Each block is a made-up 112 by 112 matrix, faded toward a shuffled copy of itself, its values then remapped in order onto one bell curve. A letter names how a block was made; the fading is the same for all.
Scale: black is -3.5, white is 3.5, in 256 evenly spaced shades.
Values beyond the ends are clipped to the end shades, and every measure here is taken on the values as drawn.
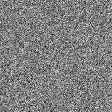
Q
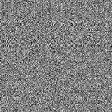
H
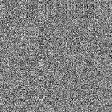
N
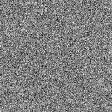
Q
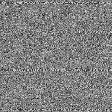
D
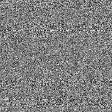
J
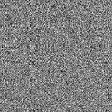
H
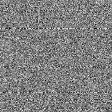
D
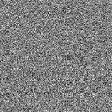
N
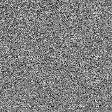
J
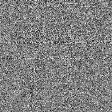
J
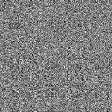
N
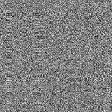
H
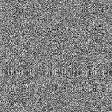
H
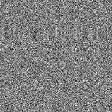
N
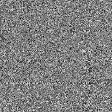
J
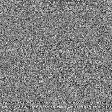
D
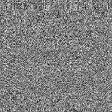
N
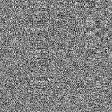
H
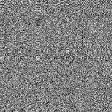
N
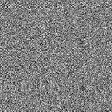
H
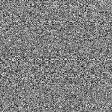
D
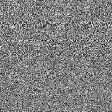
D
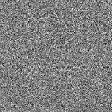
N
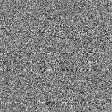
D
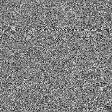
J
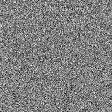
Q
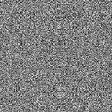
H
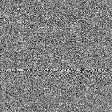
D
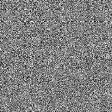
J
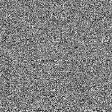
J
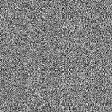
H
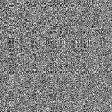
H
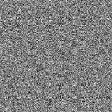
H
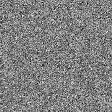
Q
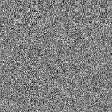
H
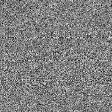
D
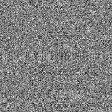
N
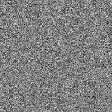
N
